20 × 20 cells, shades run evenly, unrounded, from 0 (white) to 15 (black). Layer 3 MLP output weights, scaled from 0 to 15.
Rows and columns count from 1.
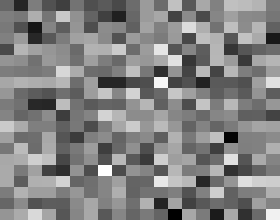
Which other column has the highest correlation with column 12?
4
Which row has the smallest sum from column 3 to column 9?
5
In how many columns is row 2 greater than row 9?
9
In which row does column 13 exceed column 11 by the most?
20
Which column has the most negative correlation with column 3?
15
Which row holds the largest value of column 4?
10
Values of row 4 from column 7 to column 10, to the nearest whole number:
5 7 10 6
